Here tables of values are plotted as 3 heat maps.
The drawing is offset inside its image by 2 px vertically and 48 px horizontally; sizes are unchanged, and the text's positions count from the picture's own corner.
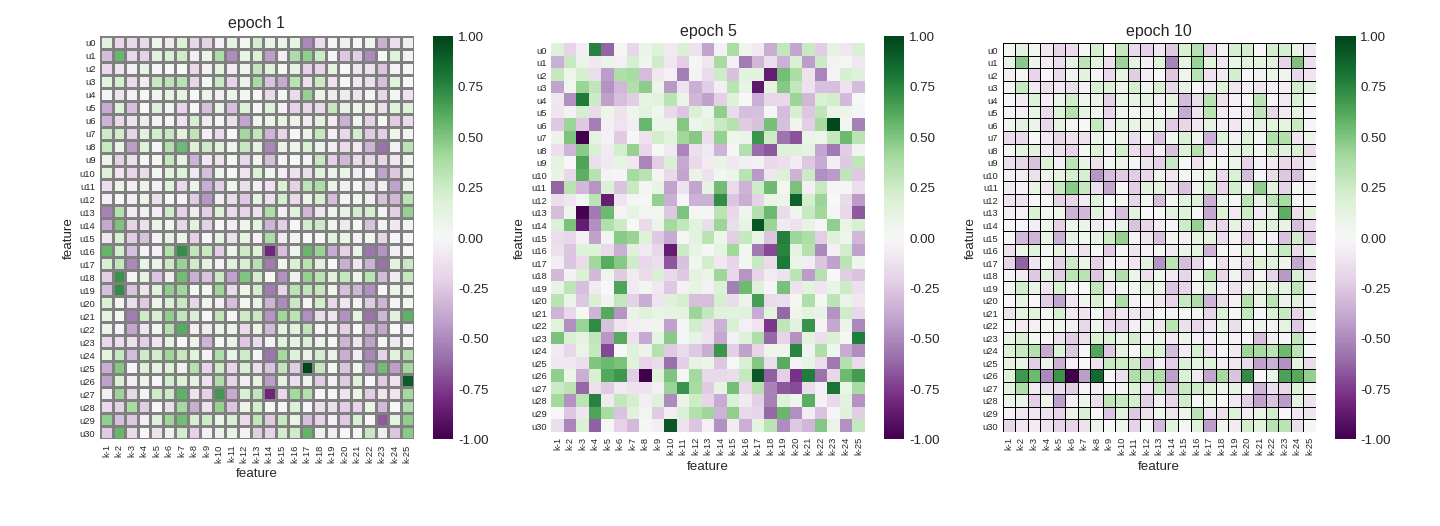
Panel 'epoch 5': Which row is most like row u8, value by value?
u10
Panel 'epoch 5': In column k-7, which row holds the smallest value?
u30
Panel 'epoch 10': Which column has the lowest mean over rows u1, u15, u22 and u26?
k-6
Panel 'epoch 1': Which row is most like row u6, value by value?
u23
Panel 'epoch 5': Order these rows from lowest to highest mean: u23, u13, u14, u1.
u1, u13, u23, u14
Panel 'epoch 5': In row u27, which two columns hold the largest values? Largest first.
k-23, k-11
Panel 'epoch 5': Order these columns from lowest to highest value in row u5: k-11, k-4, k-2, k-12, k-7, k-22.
k-11, k-4, k-2, k-7, k-12, k-22
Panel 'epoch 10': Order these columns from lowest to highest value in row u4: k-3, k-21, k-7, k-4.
k-4, k-7, k-3, k-21
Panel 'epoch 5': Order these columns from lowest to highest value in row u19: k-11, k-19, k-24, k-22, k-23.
k-22, k-11, k-23, k-24, k-19
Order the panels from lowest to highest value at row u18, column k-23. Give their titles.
epoch 10, epoch 1, epoch 5
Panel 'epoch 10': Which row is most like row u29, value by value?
u2
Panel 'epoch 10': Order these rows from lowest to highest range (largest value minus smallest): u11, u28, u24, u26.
u28, u11, u24, u26
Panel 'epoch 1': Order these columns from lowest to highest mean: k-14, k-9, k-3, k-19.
k-14, k-3, k-9, k-19
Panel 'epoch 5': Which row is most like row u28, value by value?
u22
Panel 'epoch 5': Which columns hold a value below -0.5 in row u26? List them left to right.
k-8, k-18, k-20, k-22
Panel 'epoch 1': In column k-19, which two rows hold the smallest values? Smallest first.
u16, u12
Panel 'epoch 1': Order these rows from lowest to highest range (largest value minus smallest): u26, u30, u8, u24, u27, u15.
u15, u30, u24, u8, u26, u27
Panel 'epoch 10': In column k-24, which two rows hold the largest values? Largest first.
u26, u1
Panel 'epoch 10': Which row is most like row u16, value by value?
u21
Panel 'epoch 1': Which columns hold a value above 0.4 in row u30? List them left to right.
k-2, k-17, k-25
